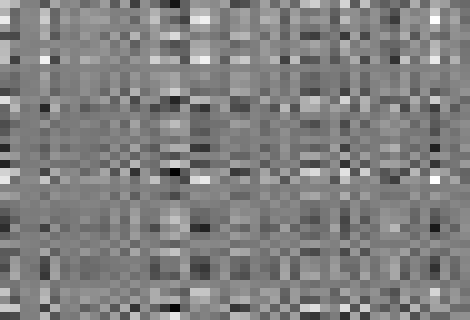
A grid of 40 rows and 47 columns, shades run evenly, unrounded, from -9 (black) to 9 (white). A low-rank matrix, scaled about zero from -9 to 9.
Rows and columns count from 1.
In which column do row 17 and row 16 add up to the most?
18
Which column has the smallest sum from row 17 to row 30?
44
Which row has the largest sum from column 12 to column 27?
8
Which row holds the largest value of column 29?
14
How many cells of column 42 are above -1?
26
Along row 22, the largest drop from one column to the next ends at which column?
36
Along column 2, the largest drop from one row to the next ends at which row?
40
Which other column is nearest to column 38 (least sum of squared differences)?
10
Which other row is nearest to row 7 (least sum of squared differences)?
37
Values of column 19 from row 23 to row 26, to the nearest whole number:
-4 0 -1 0
